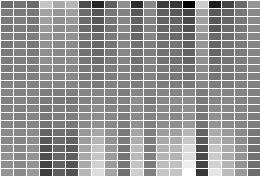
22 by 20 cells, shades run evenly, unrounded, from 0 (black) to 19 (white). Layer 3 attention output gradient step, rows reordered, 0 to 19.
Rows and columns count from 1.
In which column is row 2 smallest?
15
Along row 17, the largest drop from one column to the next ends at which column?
16
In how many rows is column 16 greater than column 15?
11
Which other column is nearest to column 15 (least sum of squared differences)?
17
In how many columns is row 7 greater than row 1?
13
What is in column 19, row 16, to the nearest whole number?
10
